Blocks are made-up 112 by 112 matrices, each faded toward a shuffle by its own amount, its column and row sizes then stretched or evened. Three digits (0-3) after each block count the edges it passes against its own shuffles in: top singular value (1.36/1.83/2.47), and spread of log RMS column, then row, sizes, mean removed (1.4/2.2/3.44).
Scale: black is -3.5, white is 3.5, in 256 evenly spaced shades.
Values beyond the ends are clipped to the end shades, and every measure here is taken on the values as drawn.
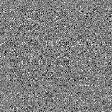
2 1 2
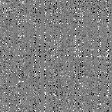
0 3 2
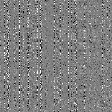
3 3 0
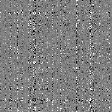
1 3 2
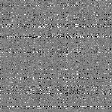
1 2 3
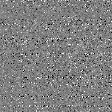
1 1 2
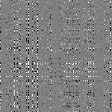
3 3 2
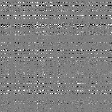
3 2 3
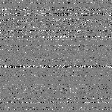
2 0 3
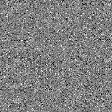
2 0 1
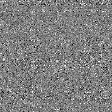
1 1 2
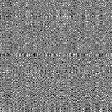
3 0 2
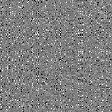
3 2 1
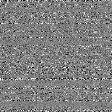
1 1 3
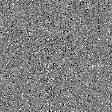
0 2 1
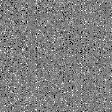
2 2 1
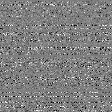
2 0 3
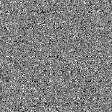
1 1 2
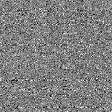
2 0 2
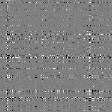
3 2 3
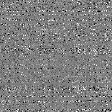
1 1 3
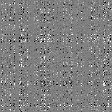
2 3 2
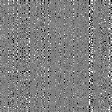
3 3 1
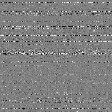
2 0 3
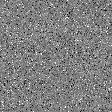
1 0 0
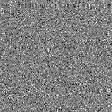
2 0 1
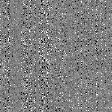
0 3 1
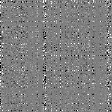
2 3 2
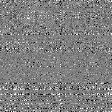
2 1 3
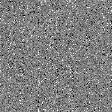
0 2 0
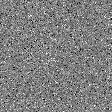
0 0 0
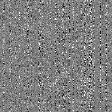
1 3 0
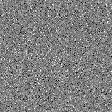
2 0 0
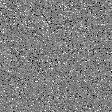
1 0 1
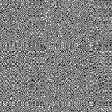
3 0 1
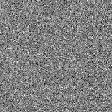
2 0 0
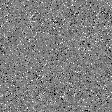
0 0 1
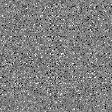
1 1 2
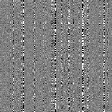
3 3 1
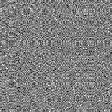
3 0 1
